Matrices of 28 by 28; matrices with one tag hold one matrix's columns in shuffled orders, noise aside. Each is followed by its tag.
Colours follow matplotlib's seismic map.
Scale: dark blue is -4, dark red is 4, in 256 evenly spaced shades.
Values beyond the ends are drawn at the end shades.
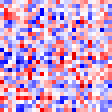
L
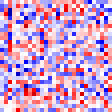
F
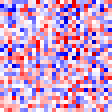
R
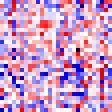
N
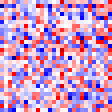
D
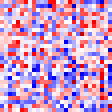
N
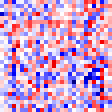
N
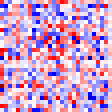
D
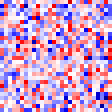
D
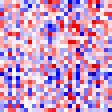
N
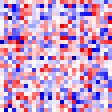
D
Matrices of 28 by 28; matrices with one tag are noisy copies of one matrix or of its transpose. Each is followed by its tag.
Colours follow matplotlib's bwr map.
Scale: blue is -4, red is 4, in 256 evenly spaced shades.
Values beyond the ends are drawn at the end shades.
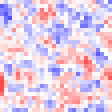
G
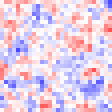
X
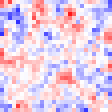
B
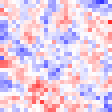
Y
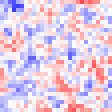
G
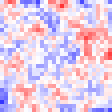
Y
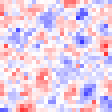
X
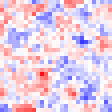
X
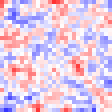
B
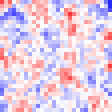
B
